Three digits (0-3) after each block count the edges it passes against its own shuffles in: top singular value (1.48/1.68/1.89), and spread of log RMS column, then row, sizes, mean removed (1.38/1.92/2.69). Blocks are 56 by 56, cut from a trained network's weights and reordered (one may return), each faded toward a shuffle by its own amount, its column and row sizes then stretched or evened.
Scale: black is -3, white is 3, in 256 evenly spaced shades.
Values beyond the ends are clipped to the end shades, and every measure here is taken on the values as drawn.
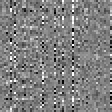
3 3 0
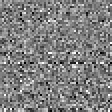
3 1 2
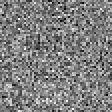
2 0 0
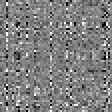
3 3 2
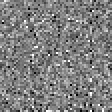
0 1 1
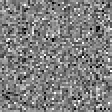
2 1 0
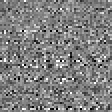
0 0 3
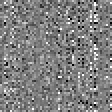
2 3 0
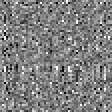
3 2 1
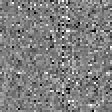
0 2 1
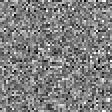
1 1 1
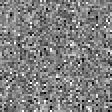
1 2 0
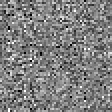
1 2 0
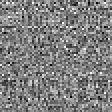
3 0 2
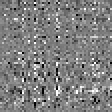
3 3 3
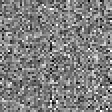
0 2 0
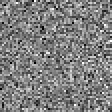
0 0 0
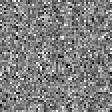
1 1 1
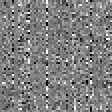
3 3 1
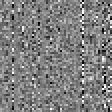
1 3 0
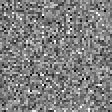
0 0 0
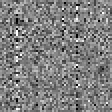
2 2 1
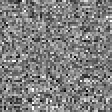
2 0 2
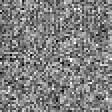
1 0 0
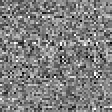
2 0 2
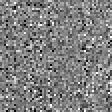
0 2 1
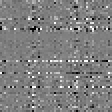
2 2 3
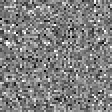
2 1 1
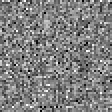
1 0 1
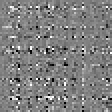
0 3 3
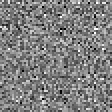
1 1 1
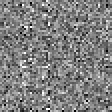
1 2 1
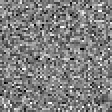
0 0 1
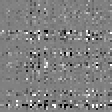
1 3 3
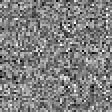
2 1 1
